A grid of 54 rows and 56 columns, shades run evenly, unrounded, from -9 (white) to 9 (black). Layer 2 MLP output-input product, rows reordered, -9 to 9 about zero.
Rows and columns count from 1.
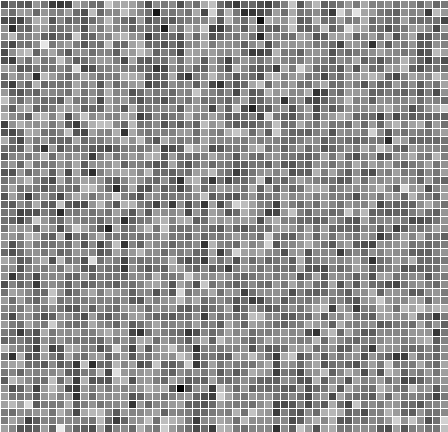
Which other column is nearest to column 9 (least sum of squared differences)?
22
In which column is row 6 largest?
47
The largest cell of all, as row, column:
49, 23
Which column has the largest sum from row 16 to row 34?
16
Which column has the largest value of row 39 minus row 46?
24
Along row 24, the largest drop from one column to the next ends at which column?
51
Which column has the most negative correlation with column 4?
36
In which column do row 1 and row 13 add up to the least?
14
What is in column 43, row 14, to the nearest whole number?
1
